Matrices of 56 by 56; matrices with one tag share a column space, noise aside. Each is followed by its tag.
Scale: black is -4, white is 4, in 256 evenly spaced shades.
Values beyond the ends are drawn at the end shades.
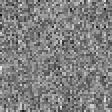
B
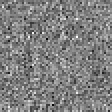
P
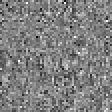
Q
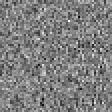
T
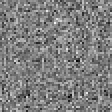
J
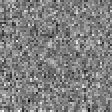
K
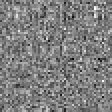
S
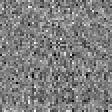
K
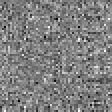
P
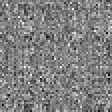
P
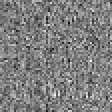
J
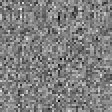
S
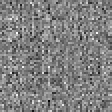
P
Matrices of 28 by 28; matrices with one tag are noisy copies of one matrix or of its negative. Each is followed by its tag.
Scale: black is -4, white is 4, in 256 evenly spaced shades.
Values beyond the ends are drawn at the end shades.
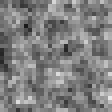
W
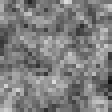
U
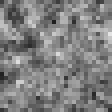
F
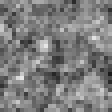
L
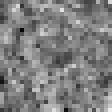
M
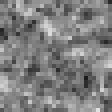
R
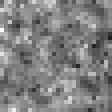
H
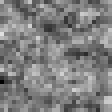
R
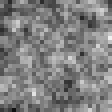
H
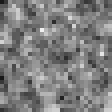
M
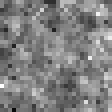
H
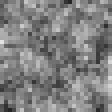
U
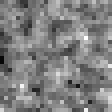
W
